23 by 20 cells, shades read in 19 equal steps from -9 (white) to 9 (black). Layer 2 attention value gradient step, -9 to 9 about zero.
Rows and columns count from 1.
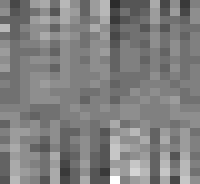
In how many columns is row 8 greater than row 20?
9
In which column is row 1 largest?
12
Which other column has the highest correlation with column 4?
5
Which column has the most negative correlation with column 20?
3
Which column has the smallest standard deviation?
20
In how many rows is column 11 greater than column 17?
8
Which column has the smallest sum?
14
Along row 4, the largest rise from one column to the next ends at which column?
2
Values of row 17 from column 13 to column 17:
-2 -4 -1 2 -2
